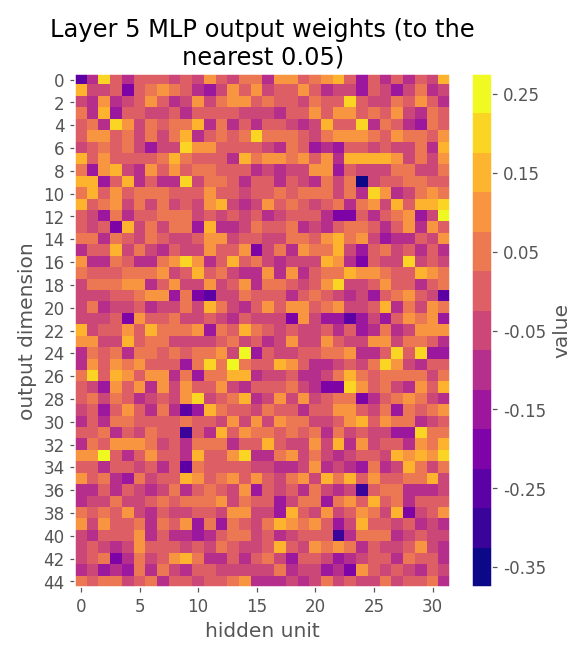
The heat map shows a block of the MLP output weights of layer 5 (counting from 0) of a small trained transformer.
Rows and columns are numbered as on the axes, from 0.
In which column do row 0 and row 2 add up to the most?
2
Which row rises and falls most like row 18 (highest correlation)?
15
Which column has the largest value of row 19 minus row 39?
6
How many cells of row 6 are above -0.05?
18
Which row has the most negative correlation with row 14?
42
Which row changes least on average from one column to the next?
44
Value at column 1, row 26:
0.2
